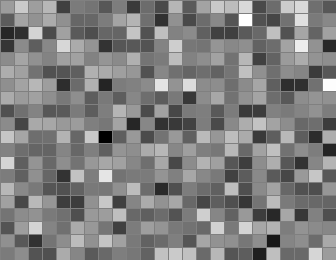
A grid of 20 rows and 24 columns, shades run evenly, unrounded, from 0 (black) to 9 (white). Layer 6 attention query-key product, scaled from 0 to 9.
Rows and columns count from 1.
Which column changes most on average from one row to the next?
24
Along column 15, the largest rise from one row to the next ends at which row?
17
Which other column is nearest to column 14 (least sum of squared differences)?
12
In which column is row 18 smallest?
9
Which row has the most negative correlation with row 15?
4
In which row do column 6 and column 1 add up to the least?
3
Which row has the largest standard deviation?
7
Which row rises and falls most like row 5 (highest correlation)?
2
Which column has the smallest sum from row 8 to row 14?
13
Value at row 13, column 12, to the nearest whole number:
6
